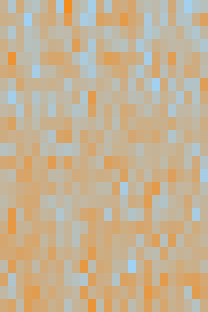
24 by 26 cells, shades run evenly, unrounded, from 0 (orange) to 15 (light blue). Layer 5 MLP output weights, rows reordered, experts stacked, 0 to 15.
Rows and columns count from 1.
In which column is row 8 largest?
2
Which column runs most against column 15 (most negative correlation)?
21
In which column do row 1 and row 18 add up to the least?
9
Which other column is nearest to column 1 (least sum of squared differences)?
6
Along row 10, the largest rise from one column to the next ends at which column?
3
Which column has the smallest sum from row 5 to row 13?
16
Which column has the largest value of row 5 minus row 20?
12
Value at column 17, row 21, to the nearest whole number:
15
